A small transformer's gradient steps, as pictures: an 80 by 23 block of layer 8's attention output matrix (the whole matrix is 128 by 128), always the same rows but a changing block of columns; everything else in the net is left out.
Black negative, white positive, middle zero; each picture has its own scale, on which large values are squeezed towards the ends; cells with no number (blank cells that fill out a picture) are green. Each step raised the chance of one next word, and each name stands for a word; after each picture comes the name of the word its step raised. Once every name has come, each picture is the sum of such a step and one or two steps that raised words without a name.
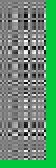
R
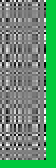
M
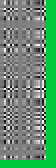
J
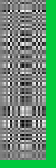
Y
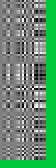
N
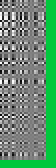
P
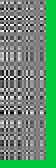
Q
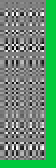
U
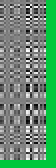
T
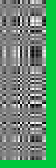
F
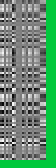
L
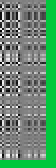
P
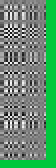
P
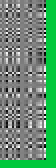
L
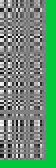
Y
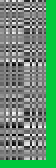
M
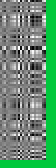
R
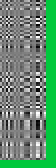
Q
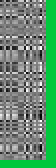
U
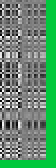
N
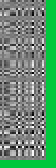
U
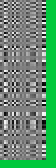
T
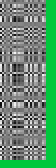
N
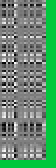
M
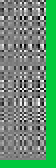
J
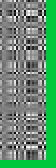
U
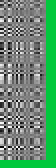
N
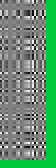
U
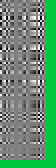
P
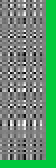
L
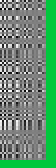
J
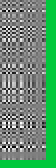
Y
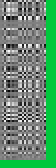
J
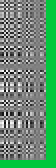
T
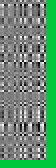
M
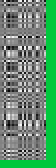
R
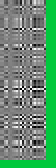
J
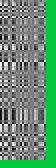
M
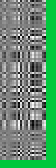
N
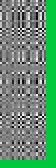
P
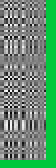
Q
